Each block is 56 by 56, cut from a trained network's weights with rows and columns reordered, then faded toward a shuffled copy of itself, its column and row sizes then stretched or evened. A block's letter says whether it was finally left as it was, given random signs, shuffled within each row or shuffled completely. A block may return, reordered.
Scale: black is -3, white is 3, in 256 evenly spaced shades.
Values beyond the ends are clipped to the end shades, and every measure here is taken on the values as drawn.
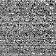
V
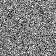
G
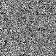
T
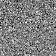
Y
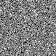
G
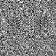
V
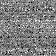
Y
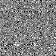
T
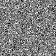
T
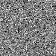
Y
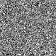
Y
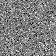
G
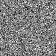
G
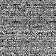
V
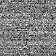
V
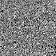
T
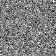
T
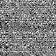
V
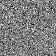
T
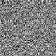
V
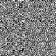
V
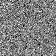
G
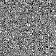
T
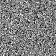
G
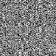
V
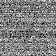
Y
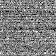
Y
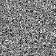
T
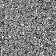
G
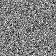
G
